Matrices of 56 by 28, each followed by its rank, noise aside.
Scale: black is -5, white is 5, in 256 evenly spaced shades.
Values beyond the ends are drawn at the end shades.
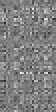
four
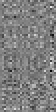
four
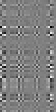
one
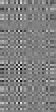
one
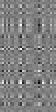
one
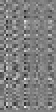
two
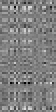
two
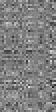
four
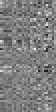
four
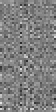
four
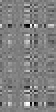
one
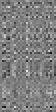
three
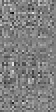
four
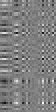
one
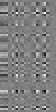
one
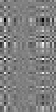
one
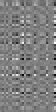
one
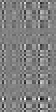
one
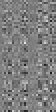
three
